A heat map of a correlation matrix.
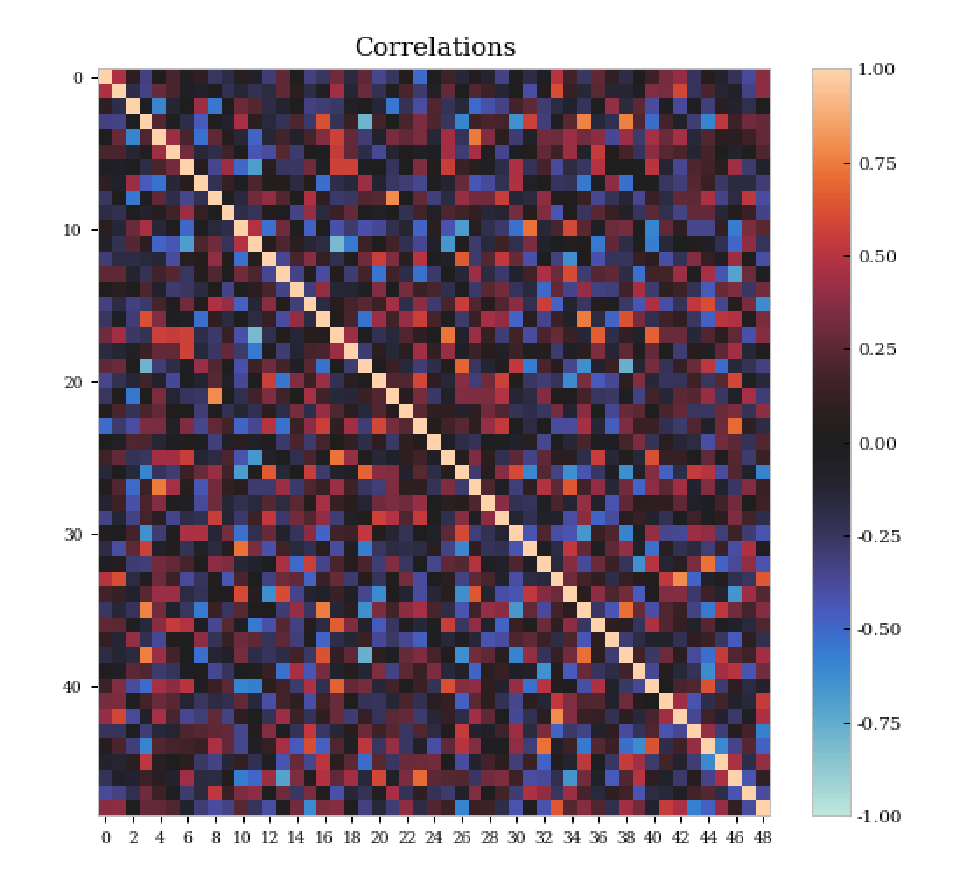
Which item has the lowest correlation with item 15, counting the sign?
48
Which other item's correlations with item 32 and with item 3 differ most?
44
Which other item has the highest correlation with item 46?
23
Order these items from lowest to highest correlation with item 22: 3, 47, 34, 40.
47, 34, 40, 3
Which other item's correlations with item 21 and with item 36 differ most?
8
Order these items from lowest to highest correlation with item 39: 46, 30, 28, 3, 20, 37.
37, 30, 28, 3, 20, 46
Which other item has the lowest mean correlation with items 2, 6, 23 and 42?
11
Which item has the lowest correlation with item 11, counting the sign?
17
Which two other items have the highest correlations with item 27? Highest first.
4, 34
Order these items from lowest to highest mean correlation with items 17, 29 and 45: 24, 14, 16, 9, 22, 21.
9, 21, 24, 14, 22, 16
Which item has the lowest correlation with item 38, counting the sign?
19
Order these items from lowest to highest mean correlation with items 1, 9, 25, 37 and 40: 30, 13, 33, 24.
24, 33, 13, 30
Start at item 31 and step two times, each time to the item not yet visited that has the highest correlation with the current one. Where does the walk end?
34
